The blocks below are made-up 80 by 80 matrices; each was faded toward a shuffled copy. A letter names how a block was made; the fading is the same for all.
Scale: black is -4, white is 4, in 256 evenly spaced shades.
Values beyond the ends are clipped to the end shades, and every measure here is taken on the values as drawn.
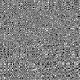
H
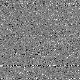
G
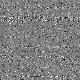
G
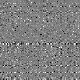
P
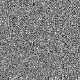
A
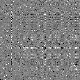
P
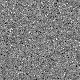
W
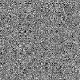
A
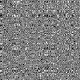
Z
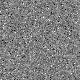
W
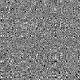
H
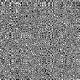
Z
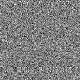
A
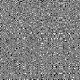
H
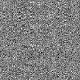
A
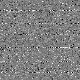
G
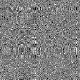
Z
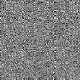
Z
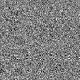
A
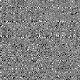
H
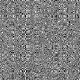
Z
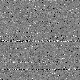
G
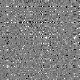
P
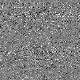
G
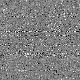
G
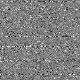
G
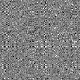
Z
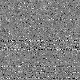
G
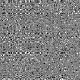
H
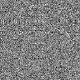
A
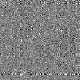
H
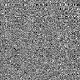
A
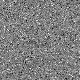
W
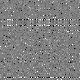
P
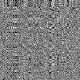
Z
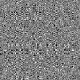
Z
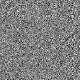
A
